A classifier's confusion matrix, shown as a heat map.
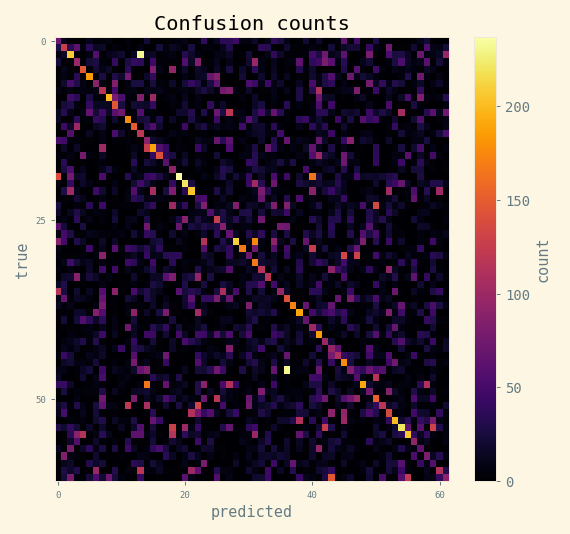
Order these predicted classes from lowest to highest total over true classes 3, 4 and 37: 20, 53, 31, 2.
2, 53, 20, 31
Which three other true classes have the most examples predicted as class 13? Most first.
2, 60, 8
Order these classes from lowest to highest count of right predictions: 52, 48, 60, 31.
60, 52, 31, 48
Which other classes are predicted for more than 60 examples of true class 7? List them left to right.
26, 27, 41, 47
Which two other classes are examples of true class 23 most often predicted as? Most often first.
50, 18
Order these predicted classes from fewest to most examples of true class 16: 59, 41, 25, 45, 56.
56, 25, 59, 45, 41
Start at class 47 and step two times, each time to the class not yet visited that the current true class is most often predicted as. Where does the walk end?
25
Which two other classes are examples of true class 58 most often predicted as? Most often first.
1, 56
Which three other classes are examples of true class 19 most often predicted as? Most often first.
40, 0, 2
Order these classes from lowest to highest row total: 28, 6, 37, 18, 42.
18, 42, 37, 6, 28
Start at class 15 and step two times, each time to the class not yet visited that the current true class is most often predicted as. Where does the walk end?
46
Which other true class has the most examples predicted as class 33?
15
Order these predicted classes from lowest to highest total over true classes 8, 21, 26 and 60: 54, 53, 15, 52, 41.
53, 54, 41, 52, 15
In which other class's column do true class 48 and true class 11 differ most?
14
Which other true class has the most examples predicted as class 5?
10
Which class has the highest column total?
41
